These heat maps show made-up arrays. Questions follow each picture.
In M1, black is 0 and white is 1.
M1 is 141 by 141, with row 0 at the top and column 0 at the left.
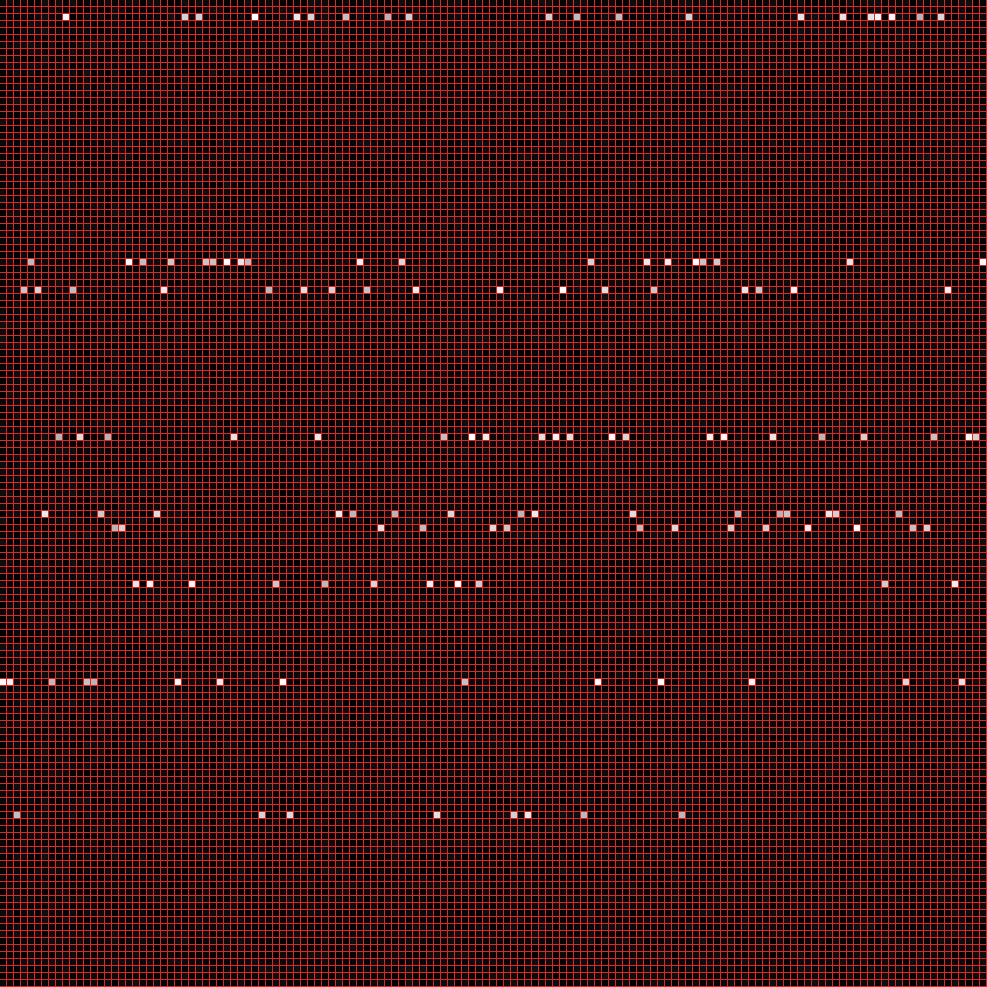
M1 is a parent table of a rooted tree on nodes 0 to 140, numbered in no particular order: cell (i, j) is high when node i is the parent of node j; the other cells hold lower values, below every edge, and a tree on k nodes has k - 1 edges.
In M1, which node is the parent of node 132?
75
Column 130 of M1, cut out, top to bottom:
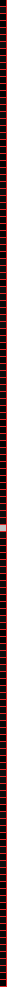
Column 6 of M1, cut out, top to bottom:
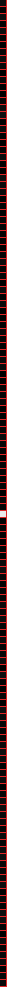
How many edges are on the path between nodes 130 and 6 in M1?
4
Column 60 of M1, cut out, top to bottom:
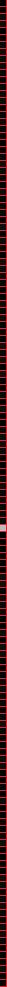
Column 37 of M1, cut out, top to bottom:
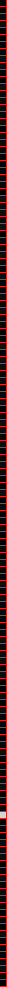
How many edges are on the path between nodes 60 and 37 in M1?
3
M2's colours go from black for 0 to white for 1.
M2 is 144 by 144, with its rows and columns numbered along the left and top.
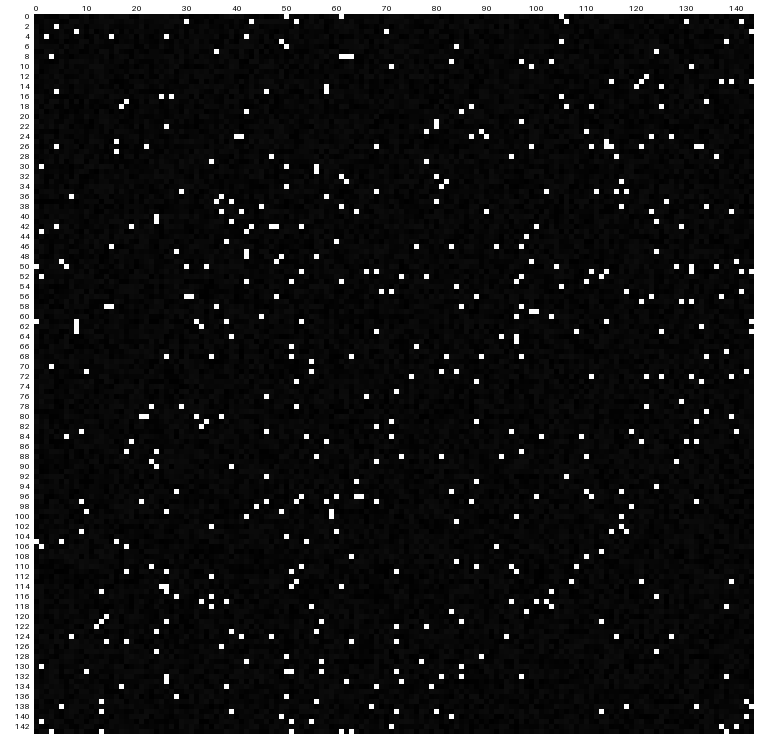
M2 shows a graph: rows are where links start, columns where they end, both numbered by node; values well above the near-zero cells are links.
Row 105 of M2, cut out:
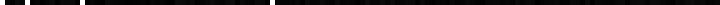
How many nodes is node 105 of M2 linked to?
4
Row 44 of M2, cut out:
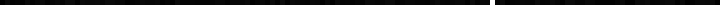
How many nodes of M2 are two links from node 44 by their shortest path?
1
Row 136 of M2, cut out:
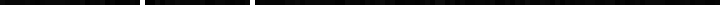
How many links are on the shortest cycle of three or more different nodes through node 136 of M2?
8
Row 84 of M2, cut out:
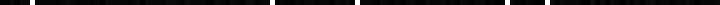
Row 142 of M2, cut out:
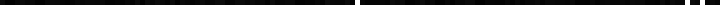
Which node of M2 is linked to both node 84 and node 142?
node 71
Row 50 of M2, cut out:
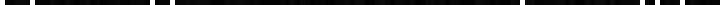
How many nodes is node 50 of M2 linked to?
8
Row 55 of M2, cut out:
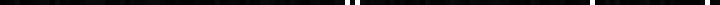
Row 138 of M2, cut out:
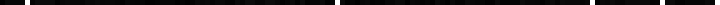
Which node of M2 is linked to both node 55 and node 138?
node 118
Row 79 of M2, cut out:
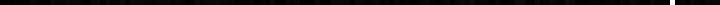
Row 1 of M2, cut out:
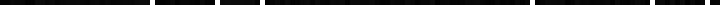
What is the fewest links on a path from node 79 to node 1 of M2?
5
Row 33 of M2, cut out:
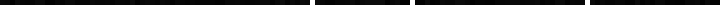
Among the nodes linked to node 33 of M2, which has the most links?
node 117
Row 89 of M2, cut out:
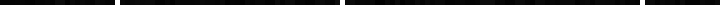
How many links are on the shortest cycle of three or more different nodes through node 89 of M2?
6
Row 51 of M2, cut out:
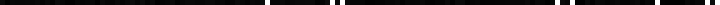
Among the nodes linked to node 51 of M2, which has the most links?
node 68
